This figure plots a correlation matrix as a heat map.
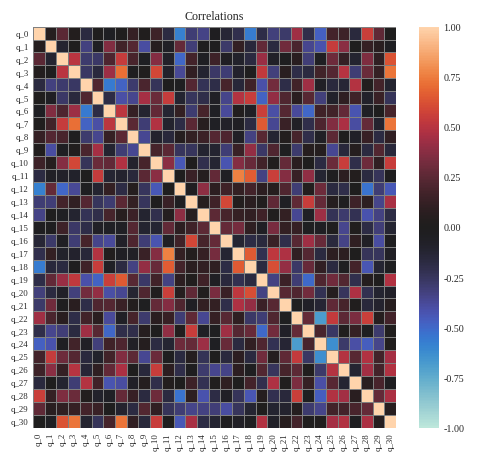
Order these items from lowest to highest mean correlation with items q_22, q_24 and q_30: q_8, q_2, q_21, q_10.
q_21, q_8, q_10, q_2
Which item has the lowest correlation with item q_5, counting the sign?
q_19
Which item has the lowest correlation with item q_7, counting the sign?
q_4
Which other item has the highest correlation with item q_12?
q_14
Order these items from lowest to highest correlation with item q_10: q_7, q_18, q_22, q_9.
q_22, q_9, q_18, q_7
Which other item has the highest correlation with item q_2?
q_30
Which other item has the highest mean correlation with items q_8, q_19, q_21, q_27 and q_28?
q_25
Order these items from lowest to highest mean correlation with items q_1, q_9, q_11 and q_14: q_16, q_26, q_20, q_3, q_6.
q_16, q_3, q_26, q_6, q_20
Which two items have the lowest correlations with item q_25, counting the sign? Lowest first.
q_24, q_9
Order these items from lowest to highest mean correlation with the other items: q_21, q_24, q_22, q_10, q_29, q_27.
q_24, q_29, q_27, q_22, q_21, q_10
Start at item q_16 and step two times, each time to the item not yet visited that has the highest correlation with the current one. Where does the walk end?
q_23
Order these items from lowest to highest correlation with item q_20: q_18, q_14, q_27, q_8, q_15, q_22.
q_8, q_14, q_22, q_15, q_27, q_18
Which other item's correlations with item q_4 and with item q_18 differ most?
q_17
